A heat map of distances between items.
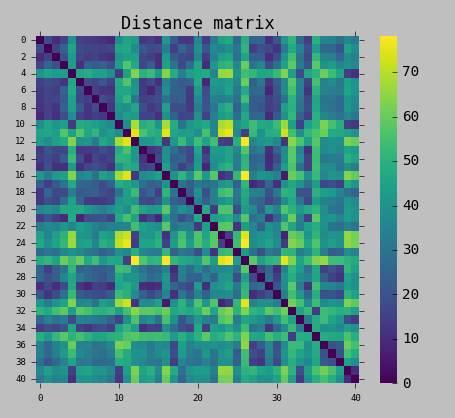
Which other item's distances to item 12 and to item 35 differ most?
32
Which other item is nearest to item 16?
31
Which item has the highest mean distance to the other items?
26
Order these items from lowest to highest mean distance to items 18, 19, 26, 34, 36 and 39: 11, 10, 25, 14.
14, 25, 10, 11
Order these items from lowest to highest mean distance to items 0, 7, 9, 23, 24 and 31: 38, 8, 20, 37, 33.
8, 38, 37, 33, 20
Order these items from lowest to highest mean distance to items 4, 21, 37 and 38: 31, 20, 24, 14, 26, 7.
7, 14, 20, 31, 24, 26
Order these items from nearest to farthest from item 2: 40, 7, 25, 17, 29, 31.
29, 7, 17, 25, 40, 31
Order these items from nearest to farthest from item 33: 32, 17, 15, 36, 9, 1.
9, 15, 1, 17, 32, 36
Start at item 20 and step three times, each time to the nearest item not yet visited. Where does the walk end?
28
